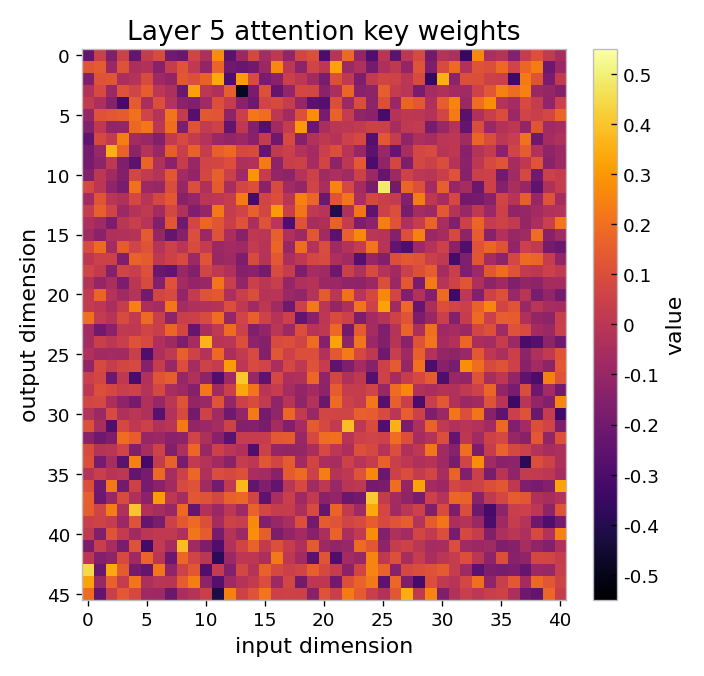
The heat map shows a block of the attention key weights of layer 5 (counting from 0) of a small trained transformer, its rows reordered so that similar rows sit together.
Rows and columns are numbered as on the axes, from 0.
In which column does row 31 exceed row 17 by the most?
22
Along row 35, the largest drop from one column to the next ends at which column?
25
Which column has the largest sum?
33
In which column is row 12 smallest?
14
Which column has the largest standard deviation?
24
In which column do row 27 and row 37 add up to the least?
15
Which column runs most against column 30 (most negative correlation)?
39
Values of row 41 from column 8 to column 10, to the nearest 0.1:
0.4 -0.1 -0.2
